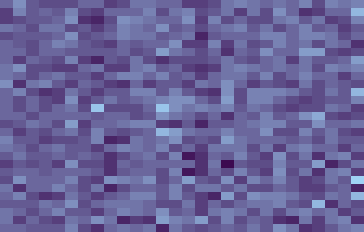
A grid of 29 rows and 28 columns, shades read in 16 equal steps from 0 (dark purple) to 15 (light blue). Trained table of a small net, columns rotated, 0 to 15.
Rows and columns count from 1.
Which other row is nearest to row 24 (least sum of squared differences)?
6
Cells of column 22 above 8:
12
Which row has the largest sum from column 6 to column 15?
14
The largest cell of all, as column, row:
28, 23
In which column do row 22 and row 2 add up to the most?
22
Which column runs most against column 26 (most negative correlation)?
25
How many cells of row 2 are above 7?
9
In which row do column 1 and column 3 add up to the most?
11
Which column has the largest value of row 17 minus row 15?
18
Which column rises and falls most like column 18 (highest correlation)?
26
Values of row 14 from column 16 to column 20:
9 8 9 6 8
